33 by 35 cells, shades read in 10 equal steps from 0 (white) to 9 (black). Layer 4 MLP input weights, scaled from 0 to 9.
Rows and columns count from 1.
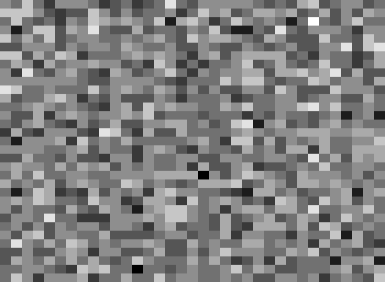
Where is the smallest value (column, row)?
29, 3
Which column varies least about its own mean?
11
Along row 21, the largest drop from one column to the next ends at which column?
20
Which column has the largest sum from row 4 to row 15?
17
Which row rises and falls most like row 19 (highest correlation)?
13
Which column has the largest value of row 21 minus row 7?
19
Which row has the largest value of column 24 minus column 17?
15
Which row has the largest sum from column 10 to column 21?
12
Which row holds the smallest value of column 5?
26
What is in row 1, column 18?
6
